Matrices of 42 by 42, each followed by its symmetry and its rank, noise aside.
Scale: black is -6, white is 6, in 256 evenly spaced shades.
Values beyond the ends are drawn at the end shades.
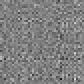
no symmetry, rank seven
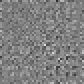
symmetric, rank six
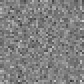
no symmetry, rank six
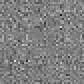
antisymmetric, rank six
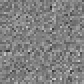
symmetric, rank eight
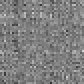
antisymmetric, rank six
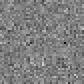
no symmetry, rank seven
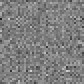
no symmetry, rank eight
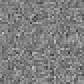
no symmetry, rank eight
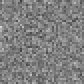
no symmetry, rank seven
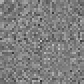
symmetric, rank seven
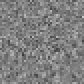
no symmetry, rank six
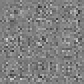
antisymmetric, rank six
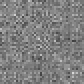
symmetric, rank seven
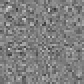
no symmetry, rank six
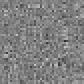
no symmetry, rank seven
